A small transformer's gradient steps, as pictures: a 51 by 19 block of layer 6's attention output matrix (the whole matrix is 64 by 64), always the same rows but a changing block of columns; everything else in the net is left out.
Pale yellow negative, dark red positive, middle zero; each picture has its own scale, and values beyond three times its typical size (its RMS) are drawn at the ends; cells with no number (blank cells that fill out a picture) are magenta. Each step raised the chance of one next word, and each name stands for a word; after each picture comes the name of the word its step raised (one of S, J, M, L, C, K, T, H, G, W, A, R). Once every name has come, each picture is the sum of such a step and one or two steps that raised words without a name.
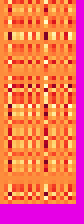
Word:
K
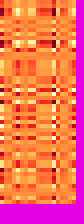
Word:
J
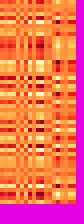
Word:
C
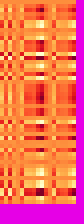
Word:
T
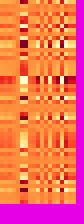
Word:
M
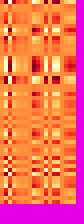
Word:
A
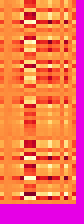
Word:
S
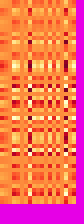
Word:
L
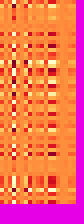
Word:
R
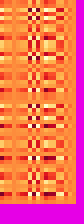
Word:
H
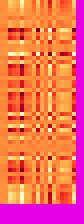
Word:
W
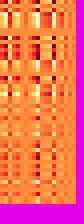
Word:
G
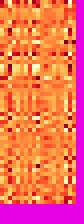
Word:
W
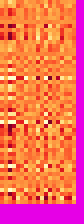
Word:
K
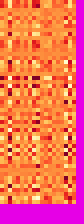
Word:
C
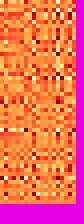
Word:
S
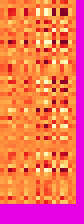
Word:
J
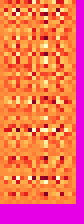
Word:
H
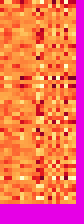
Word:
K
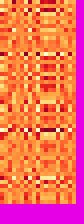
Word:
W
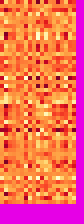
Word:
K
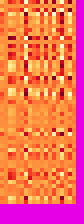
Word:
G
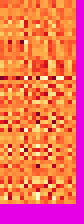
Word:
C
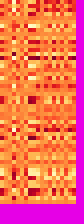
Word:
T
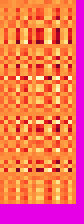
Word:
K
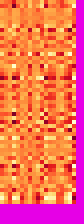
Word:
W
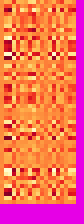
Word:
T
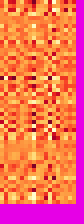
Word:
J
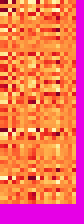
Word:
R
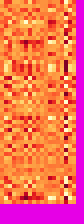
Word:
C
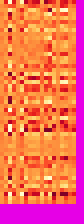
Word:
H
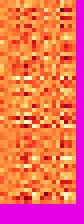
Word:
H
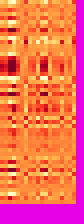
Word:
A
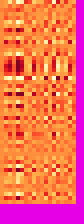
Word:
A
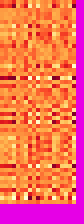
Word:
L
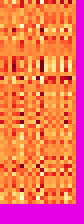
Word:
A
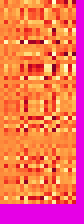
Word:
W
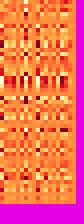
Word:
M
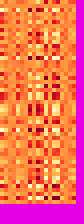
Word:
K
